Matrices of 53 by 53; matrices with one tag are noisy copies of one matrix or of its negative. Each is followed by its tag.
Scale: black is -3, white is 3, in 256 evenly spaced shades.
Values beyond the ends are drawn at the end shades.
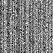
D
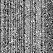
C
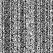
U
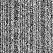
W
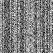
U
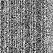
C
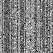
U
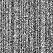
W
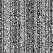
U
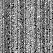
U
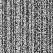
D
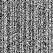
D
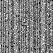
W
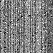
C
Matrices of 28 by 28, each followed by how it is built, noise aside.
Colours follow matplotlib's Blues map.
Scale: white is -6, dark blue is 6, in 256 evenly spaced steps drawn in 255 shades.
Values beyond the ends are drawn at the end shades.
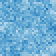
smooth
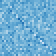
diagonal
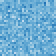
noise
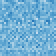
repeating columns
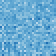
low rank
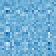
low rank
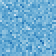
diagonal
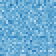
repeating columns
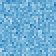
repeating columns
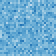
noise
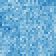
smooth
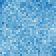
smooth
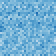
repeating columns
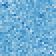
diagonal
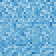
repeating columns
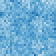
smooth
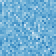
diagonal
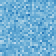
noise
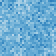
smooth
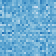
low rank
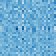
low rank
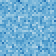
repeating columns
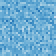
repeating columns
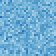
noise
